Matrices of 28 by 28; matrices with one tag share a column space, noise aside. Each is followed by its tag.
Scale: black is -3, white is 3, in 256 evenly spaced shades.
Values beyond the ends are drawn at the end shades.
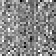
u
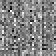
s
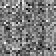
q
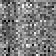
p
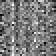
u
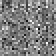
q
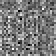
s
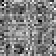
p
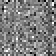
u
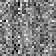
p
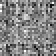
p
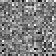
u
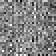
u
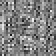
s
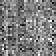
s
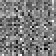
s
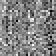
s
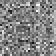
q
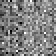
u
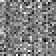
u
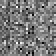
q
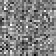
s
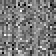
q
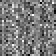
p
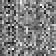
q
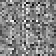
p
